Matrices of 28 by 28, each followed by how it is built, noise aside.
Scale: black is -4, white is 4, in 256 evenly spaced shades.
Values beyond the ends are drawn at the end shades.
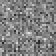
blocks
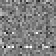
uneven rows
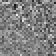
upper triangular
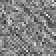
Toeplitz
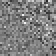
upper triangular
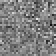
upper triangular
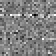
uneven rows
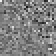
upper triangular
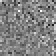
upper triangular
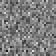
repeating rows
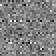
uneven rows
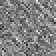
Toeplitz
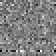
uneven rows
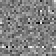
uneven rows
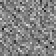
Toeplitz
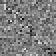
banded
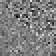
upper triangular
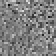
upper triangular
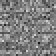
blocks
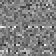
uneven rows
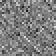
Toeplitz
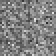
repeating rows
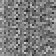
repeating rows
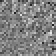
upper triangular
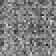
blocks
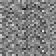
repeating rows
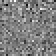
uneven rows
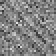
Toeplitz
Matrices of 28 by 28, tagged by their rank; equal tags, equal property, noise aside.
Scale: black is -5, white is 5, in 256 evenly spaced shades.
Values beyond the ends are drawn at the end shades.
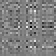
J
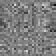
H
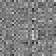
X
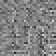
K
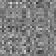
X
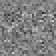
K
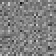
H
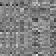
X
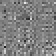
H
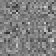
K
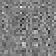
X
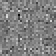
K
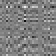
J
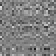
X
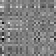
J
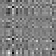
J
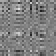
J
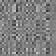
J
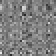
X
